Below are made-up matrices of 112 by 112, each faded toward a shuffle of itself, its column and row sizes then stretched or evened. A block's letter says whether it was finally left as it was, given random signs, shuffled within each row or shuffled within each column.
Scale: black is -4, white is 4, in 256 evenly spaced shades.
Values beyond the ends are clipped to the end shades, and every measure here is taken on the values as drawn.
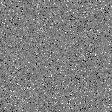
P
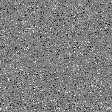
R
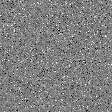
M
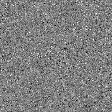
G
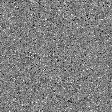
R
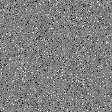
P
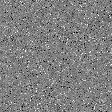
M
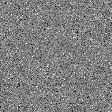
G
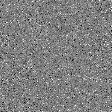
G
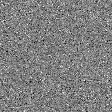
M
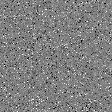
G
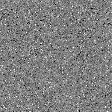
R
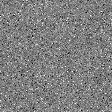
R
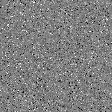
P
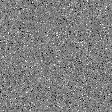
M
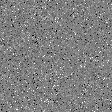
P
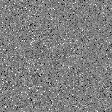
G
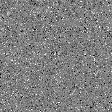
G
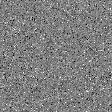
R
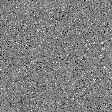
G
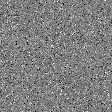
P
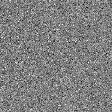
G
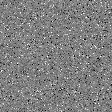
M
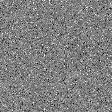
P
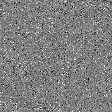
R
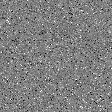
M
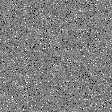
G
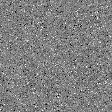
R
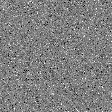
R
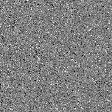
G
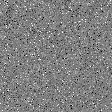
P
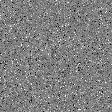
P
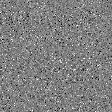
G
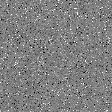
R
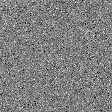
M
